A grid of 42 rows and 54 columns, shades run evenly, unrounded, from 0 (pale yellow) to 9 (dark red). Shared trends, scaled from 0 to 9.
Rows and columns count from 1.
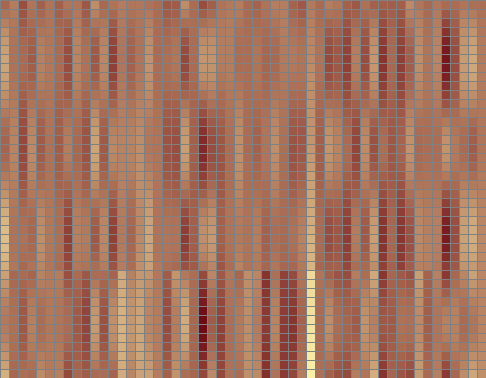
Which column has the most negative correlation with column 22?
27
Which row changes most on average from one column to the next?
42
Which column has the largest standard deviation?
23
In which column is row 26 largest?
50
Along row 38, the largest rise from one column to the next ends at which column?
36
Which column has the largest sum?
43
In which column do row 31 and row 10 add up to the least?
35
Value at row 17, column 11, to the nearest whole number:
3
